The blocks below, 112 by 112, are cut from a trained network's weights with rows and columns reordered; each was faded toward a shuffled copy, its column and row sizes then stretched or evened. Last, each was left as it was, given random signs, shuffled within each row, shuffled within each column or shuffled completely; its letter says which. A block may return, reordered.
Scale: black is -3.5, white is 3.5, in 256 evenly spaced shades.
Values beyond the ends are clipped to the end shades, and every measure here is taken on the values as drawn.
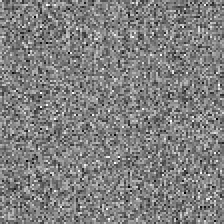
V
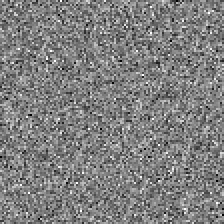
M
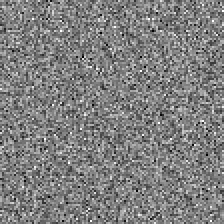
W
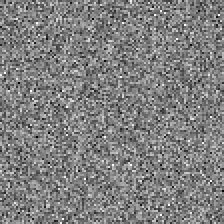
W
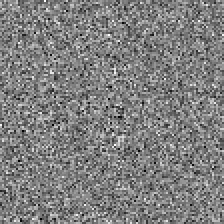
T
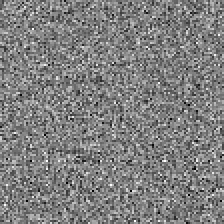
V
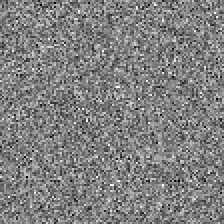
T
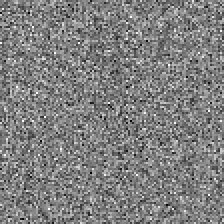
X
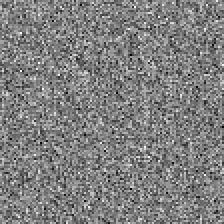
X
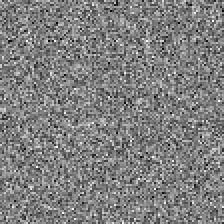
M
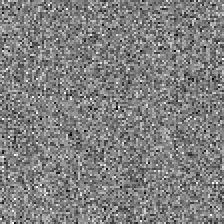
X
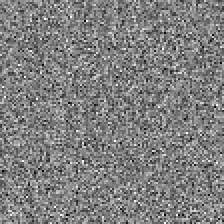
M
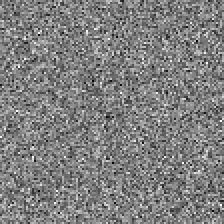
V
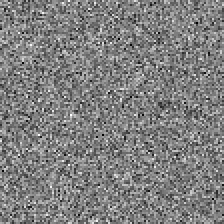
M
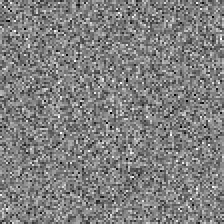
W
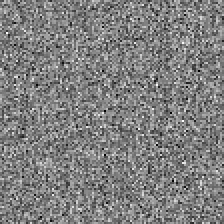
X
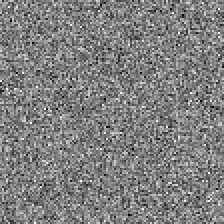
W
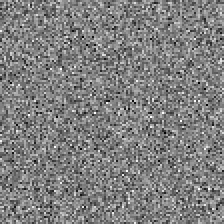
M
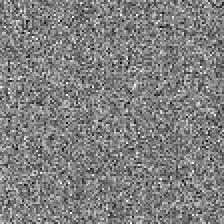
X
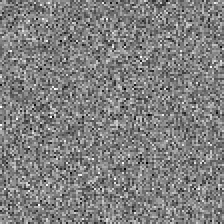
M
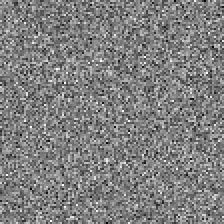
X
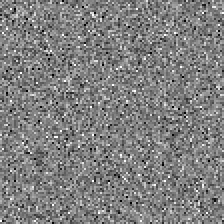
W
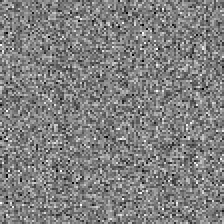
V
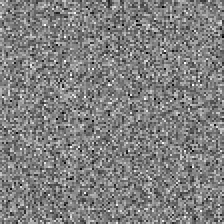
X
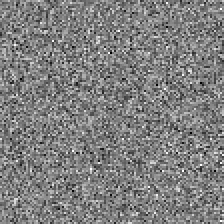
T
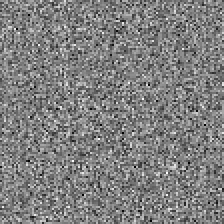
V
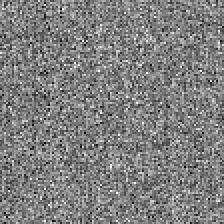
X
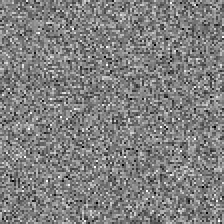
W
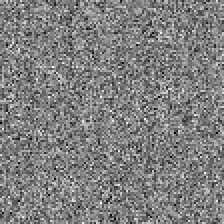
X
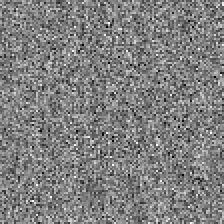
X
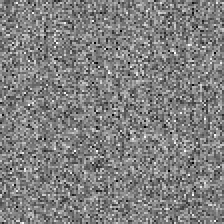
X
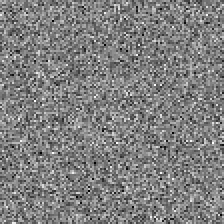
V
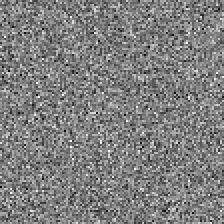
T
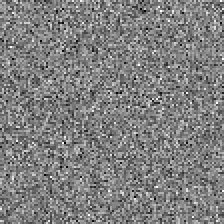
V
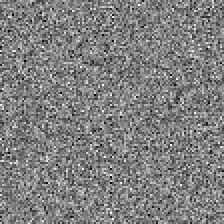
X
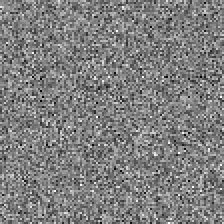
T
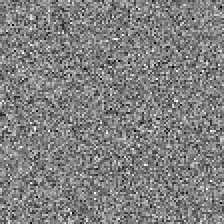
T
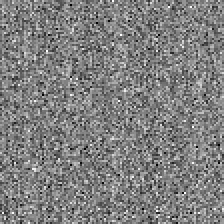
V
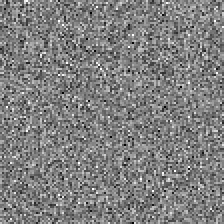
X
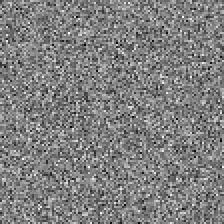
M
